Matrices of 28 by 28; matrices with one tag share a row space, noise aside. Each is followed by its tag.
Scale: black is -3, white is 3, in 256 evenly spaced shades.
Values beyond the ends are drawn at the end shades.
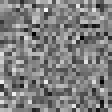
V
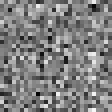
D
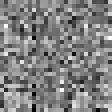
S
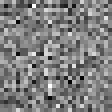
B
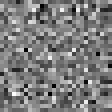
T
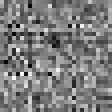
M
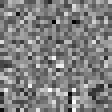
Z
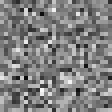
T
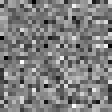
S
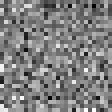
V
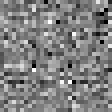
S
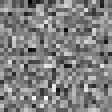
D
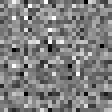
T
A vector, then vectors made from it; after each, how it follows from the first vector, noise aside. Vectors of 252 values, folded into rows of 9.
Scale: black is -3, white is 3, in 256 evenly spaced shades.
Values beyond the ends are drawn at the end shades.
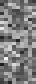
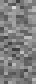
wrapped around, negated, shrunk.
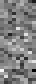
reversed, partly zeroed.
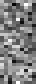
wrapped around.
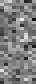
reversed, partly zeroed.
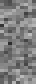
wrapped around, shrunk.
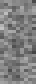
wrapped around, shrunk.
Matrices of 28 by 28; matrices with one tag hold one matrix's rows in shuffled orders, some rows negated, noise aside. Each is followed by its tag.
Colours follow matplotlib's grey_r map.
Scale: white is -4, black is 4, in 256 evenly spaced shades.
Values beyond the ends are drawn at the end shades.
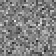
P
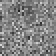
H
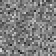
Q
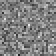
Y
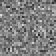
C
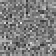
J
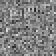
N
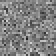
J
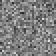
Q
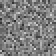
Q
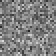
H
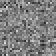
J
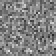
C
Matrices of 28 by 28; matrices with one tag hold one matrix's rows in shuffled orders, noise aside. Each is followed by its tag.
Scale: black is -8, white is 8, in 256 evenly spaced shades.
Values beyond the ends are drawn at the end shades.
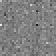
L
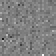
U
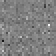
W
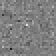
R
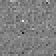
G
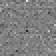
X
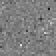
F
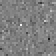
F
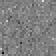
U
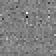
X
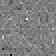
R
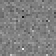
G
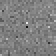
X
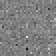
X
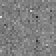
L
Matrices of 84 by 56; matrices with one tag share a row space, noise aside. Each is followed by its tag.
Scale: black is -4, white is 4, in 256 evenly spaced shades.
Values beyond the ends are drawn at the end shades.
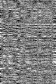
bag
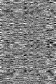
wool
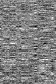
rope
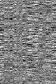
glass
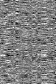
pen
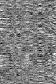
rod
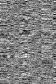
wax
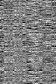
glass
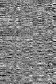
rod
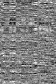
rope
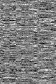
rope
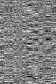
glass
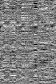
rope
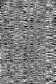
wool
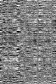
bag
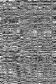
bag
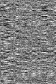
pen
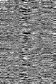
wax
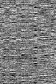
rope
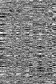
rod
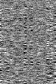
wool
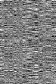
glass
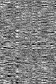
pen
